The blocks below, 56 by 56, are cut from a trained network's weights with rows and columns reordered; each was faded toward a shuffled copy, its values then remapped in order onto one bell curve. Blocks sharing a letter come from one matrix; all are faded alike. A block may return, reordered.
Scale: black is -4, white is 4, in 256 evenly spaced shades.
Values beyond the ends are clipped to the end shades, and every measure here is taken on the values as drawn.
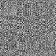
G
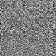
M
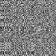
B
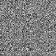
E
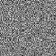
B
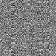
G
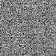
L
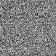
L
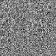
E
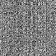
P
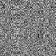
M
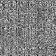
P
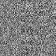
E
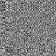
G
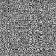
L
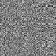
G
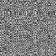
G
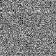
L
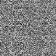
L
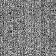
P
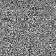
L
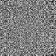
G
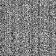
P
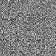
E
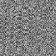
G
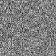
B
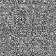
L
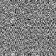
B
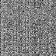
P
